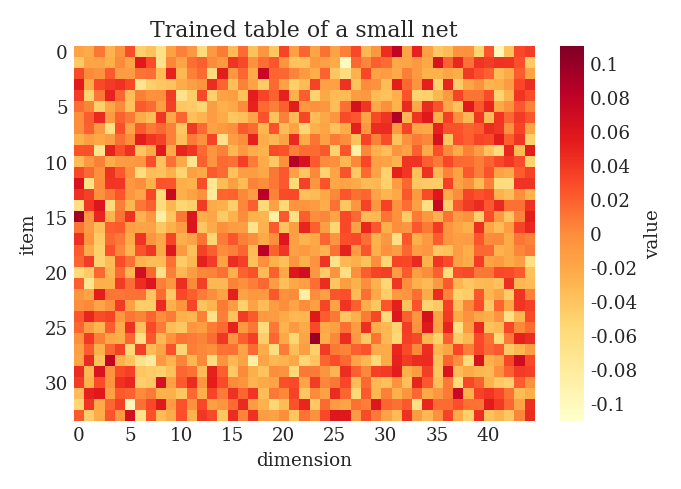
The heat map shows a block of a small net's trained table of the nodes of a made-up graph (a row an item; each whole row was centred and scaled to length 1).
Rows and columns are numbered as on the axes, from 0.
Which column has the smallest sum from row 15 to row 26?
37
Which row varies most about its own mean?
28
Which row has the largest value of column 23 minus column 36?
26
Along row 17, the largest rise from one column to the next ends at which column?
32
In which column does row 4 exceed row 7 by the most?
3
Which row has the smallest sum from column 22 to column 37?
4
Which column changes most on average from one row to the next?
6
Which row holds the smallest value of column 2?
9
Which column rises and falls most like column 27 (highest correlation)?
30
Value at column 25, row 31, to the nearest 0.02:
0.04
